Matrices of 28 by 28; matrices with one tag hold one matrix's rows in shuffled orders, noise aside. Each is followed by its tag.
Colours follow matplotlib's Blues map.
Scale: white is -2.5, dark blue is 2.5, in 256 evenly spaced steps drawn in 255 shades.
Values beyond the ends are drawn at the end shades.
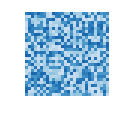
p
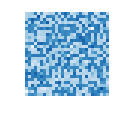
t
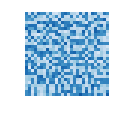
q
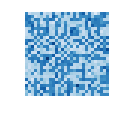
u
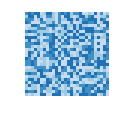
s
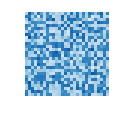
p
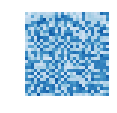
u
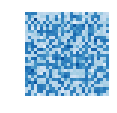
q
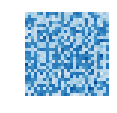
q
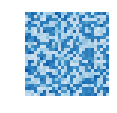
s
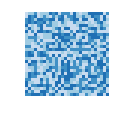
t
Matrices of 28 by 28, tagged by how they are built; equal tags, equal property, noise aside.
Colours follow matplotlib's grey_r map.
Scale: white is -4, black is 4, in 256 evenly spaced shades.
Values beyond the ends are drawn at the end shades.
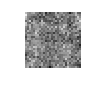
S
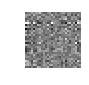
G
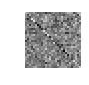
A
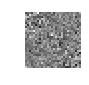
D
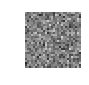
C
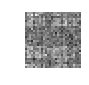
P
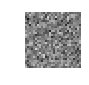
C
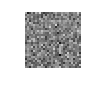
C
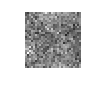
S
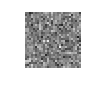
C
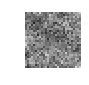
S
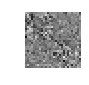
D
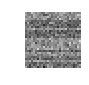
P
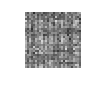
P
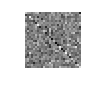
A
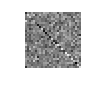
A
